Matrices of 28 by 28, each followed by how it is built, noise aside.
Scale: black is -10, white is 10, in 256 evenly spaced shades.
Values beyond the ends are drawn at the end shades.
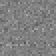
uneven rows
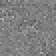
block diagonal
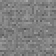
blocks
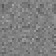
low rank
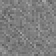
Toeplitz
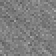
Toeplitz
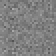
repeating rows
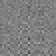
low rank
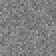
noise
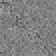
block diagonal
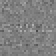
uneven rows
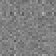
low rank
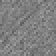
Hankel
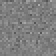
uneven rows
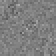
block diagonal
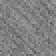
Toeplitz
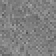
Toeplitz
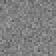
noise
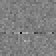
uneven rows
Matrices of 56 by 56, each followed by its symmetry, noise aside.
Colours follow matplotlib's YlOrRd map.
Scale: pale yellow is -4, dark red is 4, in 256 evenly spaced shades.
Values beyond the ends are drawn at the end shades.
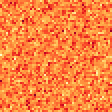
same after a half turn.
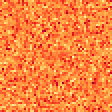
same after a half turn.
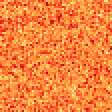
no symmetry.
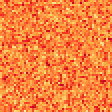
symmetric across the other diagonal.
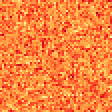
no symmetry.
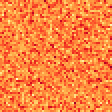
symmetric across the other diagonal.
